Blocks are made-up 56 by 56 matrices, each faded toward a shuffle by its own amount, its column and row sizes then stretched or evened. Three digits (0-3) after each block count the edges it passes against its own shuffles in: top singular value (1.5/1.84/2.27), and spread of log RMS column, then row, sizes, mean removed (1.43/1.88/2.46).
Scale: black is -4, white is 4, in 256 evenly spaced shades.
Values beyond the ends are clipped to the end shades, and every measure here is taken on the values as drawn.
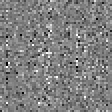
1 2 1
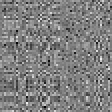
3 3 0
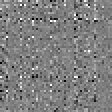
2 3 2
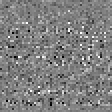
0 1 3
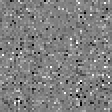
1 1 1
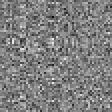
2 1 0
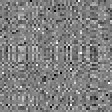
3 0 1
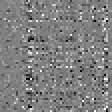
2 3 2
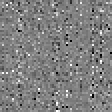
1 3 0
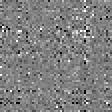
2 2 2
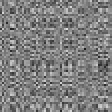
3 3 1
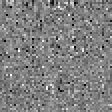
1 1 2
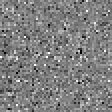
0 0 1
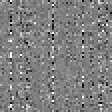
2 3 1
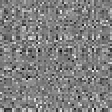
3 1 2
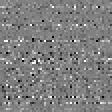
2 1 3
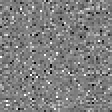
2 0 0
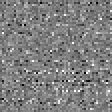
1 0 3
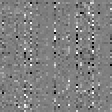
2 3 1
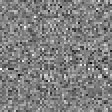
2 0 1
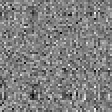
2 1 1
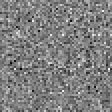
1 0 1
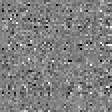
1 2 2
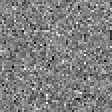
0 1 0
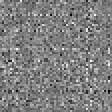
1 2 2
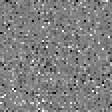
1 1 0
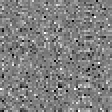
2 1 0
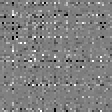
2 2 3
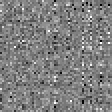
2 2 1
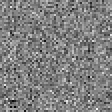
1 1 0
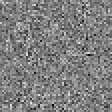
0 1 0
